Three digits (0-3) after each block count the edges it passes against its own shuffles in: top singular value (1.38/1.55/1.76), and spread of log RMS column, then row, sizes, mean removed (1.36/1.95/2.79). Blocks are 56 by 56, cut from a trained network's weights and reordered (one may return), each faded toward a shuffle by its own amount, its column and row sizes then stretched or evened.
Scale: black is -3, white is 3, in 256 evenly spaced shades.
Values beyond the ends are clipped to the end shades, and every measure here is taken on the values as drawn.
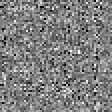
2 2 1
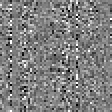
1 3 0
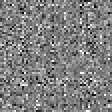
1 2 2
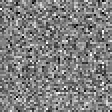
2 1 0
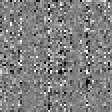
1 3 2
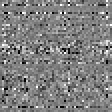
0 2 3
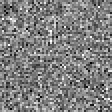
0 0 0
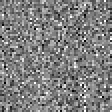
2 1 0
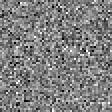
2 0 0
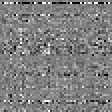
3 1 3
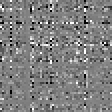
1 3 3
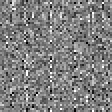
3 2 0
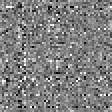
1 2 2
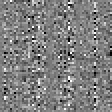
1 3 1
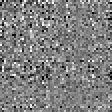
1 2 2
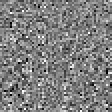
2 2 0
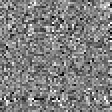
2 1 1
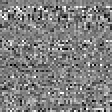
2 0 3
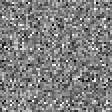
0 0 2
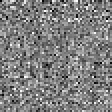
3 0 2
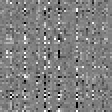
3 3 2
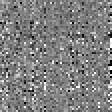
0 3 2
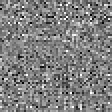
0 1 2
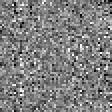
1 2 0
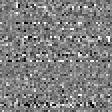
0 1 3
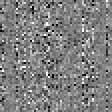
0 3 1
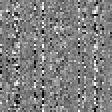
1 3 0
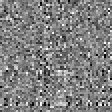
3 2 1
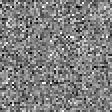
1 0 1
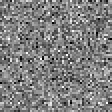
2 1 1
